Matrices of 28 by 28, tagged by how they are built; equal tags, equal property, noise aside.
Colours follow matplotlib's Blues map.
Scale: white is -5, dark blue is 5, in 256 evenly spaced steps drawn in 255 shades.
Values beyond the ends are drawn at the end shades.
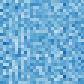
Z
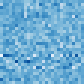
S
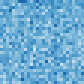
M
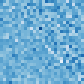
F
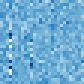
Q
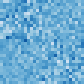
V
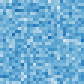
M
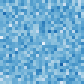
M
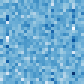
Q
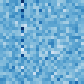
Q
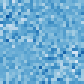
V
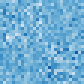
V
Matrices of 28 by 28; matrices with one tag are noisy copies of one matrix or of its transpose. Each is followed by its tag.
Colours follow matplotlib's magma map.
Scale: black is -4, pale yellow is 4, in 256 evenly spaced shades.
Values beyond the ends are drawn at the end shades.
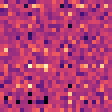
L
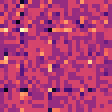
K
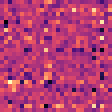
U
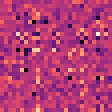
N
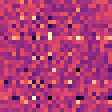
N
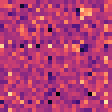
U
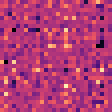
L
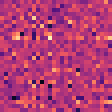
N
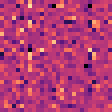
K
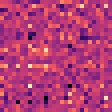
L
